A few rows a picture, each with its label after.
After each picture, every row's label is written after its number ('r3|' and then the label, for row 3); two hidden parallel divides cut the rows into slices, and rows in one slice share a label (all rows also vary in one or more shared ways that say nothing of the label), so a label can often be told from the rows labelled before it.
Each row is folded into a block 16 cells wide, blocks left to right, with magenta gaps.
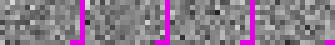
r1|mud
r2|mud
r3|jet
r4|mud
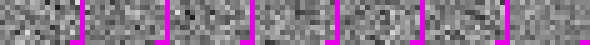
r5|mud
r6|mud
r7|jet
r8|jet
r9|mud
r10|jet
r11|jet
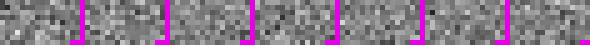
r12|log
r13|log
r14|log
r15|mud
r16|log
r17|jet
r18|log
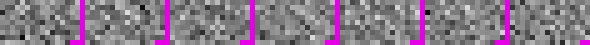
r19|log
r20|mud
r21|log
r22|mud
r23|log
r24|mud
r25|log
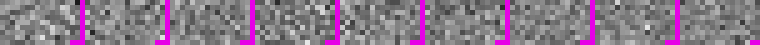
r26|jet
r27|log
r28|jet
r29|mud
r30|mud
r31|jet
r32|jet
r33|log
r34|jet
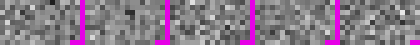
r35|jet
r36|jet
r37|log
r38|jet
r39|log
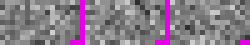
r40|mud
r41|mud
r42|jet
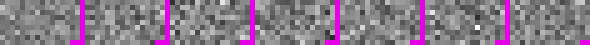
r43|jet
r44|log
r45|log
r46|mud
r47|log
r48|log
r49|mud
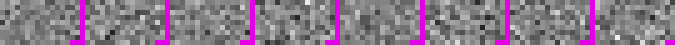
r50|mud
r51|log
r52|log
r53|jet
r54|jet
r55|jet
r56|jet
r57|mud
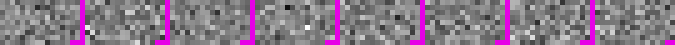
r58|log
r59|mud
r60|jet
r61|log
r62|mud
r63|jet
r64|mud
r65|mud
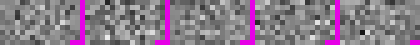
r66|mud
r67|mud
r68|jet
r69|mud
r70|mud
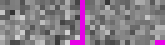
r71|jet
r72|jet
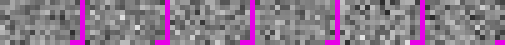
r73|jet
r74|log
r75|mud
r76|jet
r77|mud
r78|log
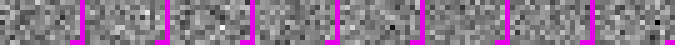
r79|mud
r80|jet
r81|log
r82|jet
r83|mud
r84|jet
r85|jet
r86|log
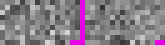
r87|mud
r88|mud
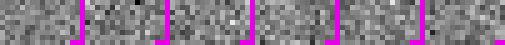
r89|jet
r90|mud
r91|mud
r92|jet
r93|log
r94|jet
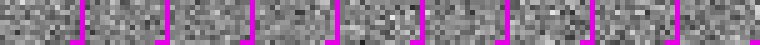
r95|log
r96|log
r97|jet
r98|jet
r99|mud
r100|jet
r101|log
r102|jet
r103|jet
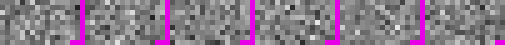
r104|jet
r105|log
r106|log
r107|jet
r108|mud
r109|jet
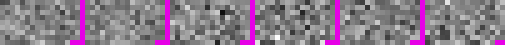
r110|jet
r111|log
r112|log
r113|mud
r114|jet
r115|log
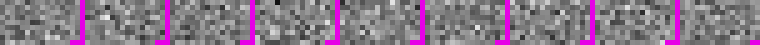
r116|jet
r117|jet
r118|log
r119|mud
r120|log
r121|log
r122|jet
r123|mud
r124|jet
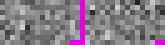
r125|jet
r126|mud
